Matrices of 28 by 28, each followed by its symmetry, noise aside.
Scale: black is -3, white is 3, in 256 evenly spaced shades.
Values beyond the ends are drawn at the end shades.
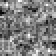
same after a half turn.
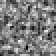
same after a half turn.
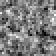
no symmetry.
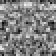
mirrored left to right.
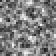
same after a half turn.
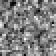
no symmetry.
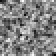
same after a half turn.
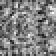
mirrored top to bottom.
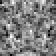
mirrored left to right.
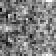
mirrored top to bottom.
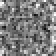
mirrored top to bottom.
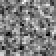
symmetric across the other diagonal.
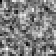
symmetric across the other diagonal.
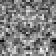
mirrored left to right.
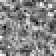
symmetric across the other diagonal.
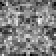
mirrored left to right.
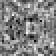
mirrored top to bottom.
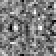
mirrored top to bottom.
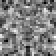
mirrored left to right.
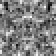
mirrored left to right.
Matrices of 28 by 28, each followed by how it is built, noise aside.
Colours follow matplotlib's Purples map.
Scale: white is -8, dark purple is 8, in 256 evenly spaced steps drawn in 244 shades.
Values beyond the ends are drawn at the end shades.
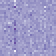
uneven columns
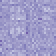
low rank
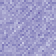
Hankel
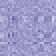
low rank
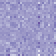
low rank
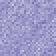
Hankel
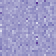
uneven columns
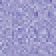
low rank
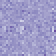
low rank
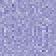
low rank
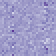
uneven columns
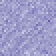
Hankel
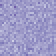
low rank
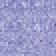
blocks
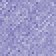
Hankel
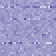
uneven rows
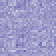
blocks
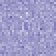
low rank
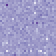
sparse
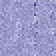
uneven columns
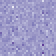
uneven columns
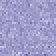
uneven rows
